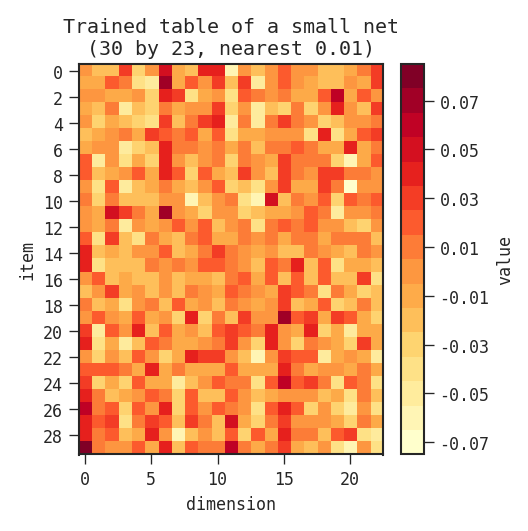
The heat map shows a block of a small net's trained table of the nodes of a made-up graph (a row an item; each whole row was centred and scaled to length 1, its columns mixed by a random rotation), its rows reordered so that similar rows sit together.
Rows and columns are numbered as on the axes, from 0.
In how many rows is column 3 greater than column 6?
2
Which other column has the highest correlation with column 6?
22
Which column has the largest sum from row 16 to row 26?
15
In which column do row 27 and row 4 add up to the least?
13
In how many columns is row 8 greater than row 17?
13
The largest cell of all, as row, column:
29, 0
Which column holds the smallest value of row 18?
3
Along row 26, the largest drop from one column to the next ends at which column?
7
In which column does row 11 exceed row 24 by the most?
6
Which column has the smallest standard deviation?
16
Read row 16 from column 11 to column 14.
0.01 0.02 -0.01 0.02
